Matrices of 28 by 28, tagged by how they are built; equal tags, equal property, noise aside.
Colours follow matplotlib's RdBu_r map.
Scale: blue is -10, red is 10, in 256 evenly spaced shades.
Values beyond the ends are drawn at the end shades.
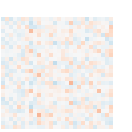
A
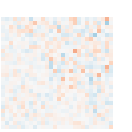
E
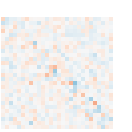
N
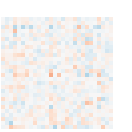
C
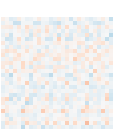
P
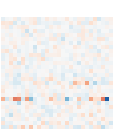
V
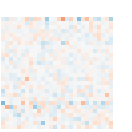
V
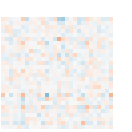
C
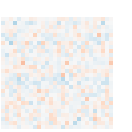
P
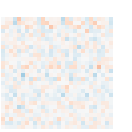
P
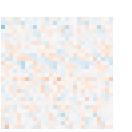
P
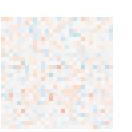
P
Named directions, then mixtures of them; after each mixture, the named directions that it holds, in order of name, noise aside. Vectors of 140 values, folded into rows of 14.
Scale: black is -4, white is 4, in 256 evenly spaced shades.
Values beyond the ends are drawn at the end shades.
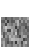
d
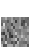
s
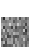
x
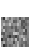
s, x.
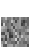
s.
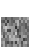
d.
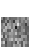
d, x.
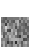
d.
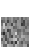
d, s.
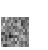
s, x.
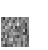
d, x.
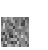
s.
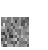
s.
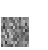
s, x.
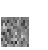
d, s.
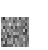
x.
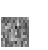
d, x.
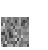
s.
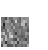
s.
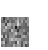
d, x.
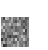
s, x.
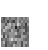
d, x.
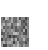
s, x.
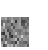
s.
